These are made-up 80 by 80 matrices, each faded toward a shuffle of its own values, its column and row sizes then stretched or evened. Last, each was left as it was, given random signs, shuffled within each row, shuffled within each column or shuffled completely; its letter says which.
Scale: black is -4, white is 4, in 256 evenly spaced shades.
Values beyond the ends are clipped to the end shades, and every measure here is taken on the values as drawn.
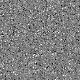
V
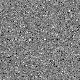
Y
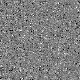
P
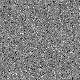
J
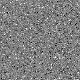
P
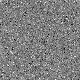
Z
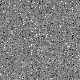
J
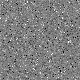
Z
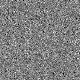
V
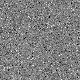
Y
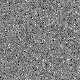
J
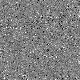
Y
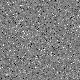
Z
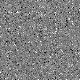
V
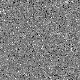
V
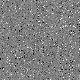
J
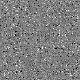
P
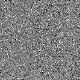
J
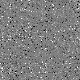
V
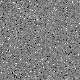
J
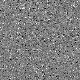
V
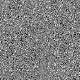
V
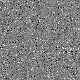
Y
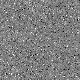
Y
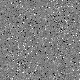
J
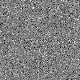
Y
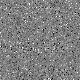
Y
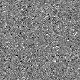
P
